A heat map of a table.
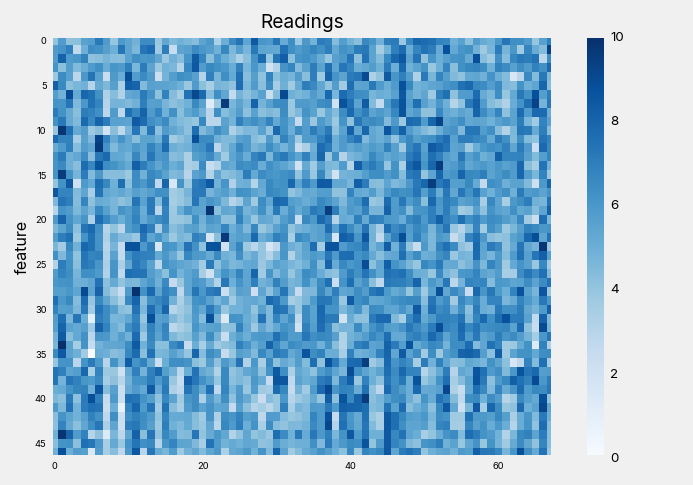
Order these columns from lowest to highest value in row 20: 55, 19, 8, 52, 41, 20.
20, 8, 19, 41, 55, 52
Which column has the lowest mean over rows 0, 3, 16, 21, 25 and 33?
14
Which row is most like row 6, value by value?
24
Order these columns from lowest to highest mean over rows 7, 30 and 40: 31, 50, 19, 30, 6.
50, 30, 19, 31, 6
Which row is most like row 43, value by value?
42
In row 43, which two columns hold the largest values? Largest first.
37, 45
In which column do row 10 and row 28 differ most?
56
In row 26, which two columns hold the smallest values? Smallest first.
21, 9
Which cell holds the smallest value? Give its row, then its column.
35, 5
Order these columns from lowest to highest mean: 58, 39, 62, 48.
62, 58, 39, 48
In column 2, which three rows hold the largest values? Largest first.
6, 16, 44
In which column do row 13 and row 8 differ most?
7
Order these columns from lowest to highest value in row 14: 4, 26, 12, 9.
9, 26, 12, 4
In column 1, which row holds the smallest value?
23
